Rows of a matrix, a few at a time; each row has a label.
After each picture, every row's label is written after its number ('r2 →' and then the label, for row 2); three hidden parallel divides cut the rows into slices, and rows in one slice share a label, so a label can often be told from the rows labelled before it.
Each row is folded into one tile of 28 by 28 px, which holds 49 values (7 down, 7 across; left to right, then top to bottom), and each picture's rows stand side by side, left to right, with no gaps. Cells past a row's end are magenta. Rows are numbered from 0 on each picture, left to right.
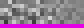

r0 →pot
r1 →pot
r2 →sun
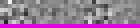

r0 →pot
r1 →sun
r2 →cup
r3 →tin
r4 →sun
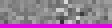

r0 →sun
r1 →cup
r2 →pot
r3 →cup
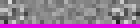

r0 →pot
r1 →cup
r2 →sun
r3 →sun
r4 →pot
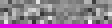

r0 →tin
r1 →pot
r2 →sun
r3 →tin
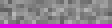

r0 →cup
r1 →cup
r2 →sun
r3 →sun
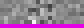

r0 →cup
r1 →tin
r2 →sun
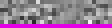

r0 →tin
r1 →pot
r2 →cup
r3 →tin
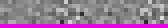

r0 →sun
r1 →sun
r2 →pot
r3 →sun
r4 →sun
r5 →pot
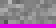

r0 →sun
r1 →cup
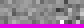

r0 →sun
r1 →sun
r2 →tin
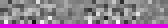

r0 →tin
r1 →pot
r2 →sun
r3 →tin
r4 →tin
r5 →sun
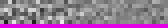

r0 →pot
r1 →pot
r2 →tin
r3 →sun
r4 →sun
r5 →cup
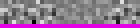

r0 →pot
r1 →pot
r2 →sun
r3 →cup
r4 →pot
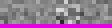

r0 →sun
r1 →sun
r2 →pot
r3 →sun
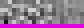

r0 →pot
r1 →pot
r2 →sun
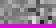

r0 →sun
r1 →tin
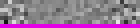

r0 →pot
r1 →sun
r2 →cup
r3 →sun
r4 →tin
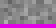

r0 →cup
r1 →cup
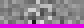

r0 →cup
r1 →pot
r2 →sun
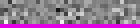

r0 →tin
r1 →cup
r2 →tin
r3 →cup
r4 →pot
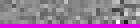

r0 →cup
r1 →sun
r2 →sun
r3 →sun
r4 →tin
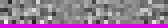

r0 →tin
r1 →pot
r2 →sun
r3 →tin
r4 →cup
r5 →pot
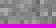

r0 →sun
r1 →cup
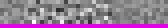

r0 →cup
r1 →tin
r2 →tin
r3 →pot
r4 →sun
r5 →sun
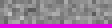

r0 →sun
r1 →cup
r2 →sun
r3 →cup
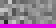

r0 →pot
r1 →sun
